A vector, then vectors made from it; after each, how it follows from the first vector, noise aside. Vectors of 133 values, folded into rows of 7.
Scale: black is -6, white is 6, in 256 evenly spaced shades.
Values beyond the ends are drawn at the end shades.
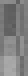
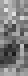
wrapped around, negated, scaled up.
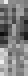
wrapped around, negated, scaled up.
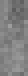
reversed, negated, shrunk.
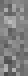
sign-scrambled.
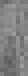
negated, shrunk.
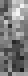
reversed, scaled up.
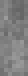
reversed, negated, shrunk.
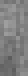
negated, shrunk.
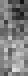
reversed, negated, scaled up.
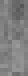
reversed, negated, shrunk.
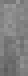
negated, shrunk.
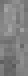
negated, shrunk.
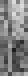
reversed, scaled up.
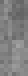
reversed, negated, shrunk.
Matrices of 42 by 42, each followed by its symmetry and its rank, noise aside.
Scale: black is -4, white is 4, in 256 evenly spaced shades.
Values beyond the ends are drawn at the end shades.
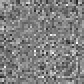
symmetric, rank seven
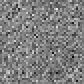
symmetric, rank eight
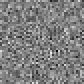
no symmetry, rank seven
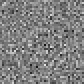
symmetric, rank eight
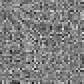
antisymmetric, rank six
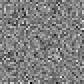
symmetric, rank eight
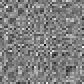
symmetric, rank six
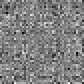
no symmetry, rank six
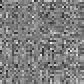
no symmetry, rank six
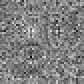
no symmetry, rank seven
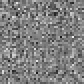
antisymmetric, rank eight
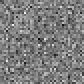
symmetric, rank eight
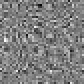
antisymmetric, rank six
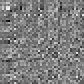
symmetric, rank six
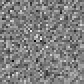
symmetric, rank eight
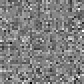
antisymmetric, rank eight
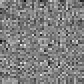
no symmetry, rank six
